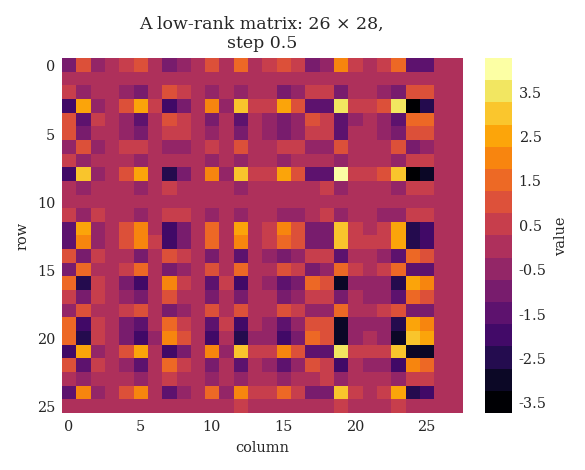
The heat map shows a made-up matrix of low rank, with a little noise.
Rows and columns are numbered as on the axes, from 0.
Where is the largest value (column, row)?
19, 8
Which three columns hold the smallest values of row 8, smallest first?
24, 25, 7
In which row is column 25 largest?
20
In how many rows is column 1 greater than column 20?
10
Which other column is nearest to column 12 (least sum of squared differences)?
1
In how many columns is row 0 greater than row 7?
12
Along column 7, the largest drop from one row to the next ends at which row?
21
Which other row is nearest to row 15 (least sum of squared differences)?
0
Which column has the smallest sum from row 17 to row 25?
23
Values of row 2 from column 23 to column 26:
-1 1 1 0
